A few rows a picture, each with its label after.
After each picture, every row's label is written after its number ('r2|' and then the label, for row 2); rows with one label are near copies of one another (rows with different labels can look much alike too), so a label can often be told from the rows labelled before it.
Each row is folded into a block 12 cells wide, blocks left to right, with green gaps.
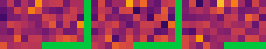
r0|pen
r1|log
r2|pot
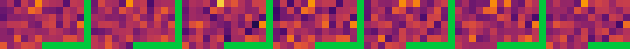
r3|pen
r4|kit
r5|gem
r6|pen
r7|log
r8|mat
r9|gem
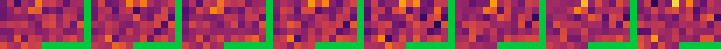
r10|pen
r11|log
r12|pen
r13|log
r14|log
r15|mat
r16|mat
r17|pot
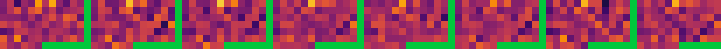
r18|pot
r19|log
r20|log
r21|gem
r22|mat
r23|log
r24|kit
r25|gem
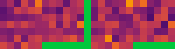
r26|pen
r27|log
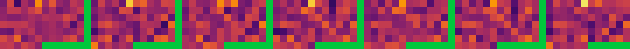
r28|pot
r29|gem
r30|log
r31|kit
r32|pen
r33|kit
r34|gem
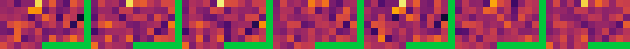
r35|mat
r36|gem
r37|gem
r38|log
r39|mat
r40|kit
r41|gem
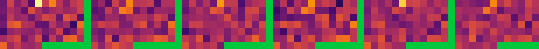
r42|gem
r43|pen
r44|kit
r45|pen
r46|gem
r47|mat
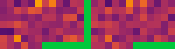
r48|pot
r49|pot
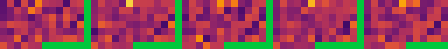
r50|pen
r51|gem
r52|log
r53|gem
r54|log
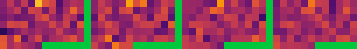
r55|kit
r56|log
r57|mat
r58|kit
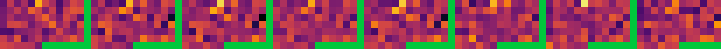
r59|kit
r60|mat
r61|mat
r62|mat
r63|mat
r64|pot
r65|gem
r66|pen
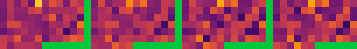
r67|gem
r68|log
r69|log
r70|log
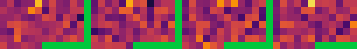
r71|mat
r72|kit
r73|log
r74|gem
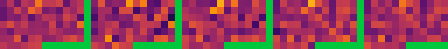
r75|pen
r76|log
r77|mat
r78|kit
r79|kit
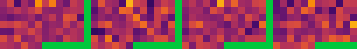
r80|pot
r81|kit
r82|gem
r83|pen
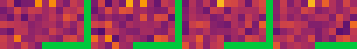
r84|pot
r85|pot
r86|gem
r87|gem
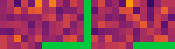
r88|pot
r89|kit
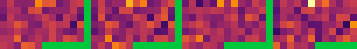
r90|log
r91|log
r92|pot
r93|gem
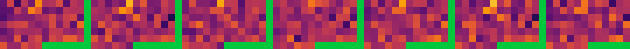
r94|pen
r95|mat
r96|kit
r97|log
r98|pen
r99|mat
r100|pen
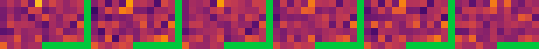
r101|gem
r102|pen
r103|gem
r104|pen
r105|pen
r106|pot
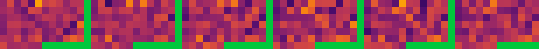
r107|gem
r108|pot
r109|log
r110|pen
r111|kit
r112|pen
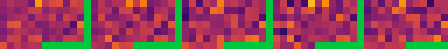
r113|gem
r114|log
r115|pen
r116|pot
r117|pen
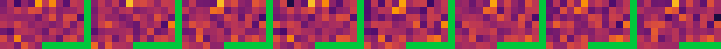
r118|pot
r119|gem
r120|mat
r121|pot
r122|pen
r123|mat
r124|pen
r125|mat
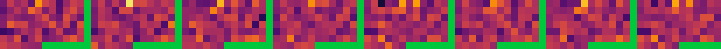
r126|kit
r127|gem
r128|mat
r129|log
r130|pot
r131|kit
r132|mat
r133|pot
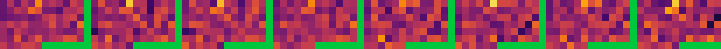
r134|pen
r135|kit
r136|kit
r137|pen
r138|log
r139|gem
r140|log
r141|mat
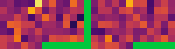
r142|mat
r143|kit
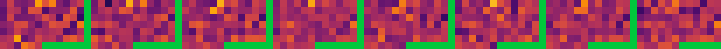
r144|log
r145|pot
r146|mat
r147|gem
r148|mat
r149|kit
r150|mat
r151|pen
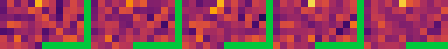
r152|kit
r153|log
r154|mat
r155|gem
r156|gem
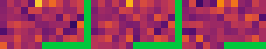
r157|gem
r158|gem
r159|pot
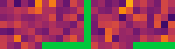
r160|pot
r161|mat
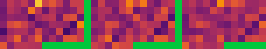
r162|gem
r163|log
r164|gem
